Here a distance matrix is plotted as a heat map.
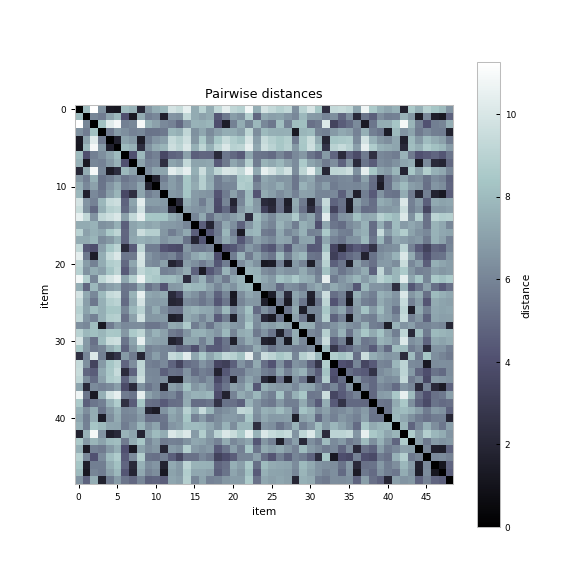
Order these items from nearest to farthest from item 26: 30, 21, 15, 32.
30, 21, 15, 32
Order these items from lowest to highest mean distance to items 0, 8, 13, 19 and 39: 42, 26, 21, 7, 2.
42, 7, 2, 26, 21
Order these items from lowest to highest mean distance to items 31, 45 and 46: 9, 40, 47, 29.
47, 40, 9, 29
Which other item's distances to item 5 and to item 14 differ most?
0
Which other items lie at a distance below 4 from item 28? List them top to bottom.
3, 40, 48
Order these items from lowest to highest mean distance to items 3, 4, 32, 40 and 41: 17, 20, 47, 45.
47, 17, 45, 20
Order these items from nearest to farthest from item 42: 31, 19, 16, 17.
17, 31, 16, 19
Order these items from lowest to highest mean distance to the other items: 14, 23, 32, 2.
23, 2, 32, 14
